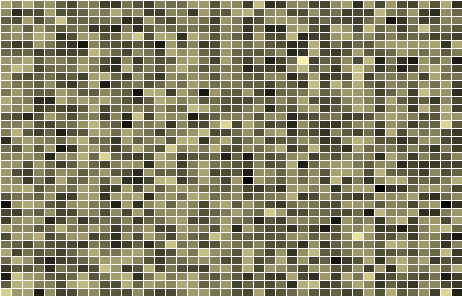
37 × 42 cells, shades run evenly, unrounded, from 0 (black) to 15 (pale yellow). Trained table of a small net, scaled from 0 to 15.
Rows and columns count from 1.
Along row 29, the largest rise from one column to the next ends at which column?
23
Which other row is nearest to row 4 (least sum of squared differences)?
1
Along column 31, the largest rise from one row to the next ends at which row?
11
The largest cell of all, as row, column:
8, 28
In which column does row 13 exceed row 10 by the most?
15
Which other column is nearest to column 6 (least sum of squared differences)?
7
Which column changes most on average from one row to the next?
13
